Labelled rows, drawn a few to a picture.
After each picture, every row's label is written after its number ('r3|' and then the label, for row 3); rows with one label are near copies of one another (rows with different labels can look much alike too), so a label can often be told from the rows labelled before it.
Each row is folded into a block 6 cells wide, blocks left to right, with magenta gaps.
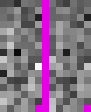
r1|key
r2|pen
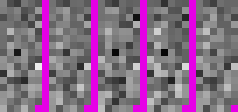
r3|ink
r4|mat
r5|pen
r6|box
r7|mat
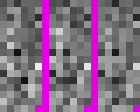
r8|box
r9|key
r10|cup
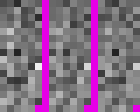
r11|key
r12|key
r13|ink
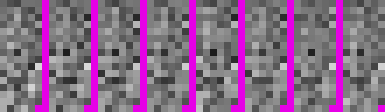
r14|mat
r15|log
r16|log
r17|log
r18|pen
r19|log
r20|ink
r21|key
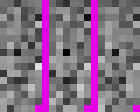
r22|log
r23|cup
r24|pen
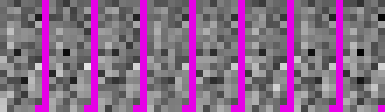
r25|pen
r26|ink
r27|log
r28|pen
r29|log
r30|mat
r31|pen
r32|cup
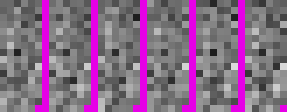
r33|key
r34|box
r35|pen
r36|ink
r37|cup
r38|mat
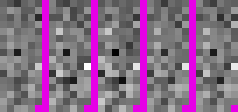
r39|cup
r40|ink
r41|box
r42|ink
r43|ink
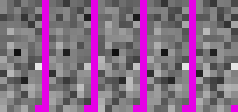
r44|ink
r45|cup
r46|pen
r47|ink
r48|ink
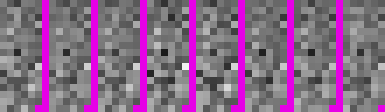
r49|mat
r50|ink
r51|mat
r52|ink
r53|mat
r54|box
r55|box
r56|pen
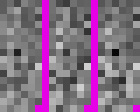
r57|key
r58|mat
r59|box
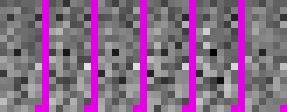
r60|box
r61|key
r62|ink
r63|log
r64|box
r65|pen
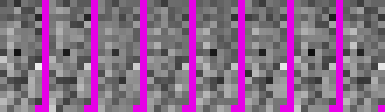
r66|key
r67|pen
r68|ink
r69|mat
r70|box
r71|ink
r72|pen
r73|key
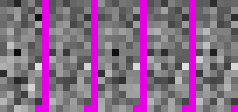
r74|cup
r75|key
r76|ink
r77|key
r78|key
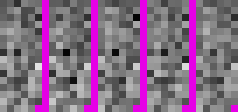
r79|key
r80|box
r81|pen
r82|log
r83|pen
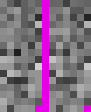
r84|log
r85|log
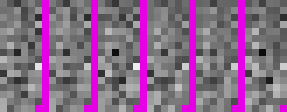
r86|log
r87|log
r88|ink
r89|mat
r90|key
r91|box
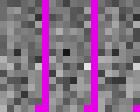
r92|pen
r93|ink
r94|log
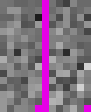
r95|pen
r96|mat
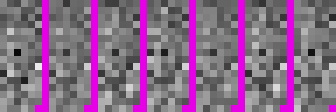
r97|ink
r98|ink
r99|mat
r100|key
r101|mat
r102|mat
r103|pen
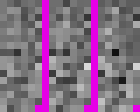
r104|log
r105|log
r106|box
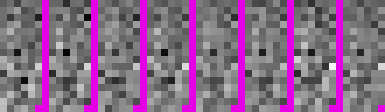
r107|box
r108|cup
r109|log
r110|box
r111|pen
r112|cup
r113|key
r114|ink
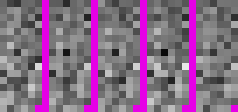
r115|mat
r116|cup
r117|ink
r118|box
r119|log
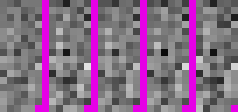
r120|log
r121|cup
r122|cup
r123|cup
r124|pen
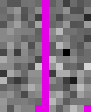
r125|log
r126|box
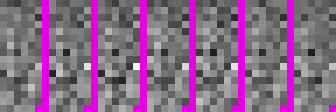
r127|cup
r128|ink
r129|ink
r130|key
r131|key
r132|log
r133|box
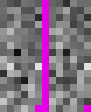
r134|box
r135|key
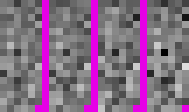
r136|cup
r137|mat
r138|pen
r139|cup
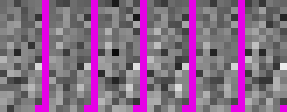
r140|log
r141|mat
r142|cup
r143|mat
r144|cup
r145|key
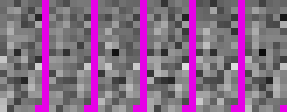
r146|pen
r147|log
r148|box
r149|log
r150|key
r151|pen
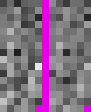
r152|key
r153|cup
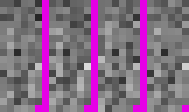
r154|cup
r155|key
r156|pen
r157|ink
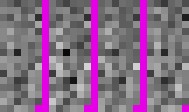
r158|cup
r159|box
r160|box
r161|cup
